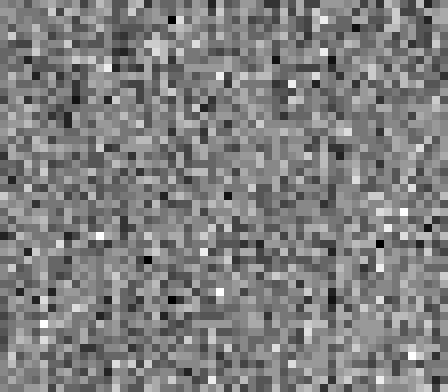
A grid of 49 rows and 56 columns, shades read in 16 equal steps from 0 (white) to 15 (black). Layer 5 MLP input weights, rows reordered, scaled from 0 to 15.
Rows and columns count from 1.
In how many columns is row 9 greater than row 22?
31
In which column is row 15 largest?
9
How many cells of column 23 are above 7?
22
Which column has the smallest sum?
6
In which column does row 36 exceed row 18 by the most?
21
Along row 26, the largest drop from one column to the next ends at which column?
20
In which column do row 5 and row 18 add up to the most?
7
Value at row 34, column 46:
12
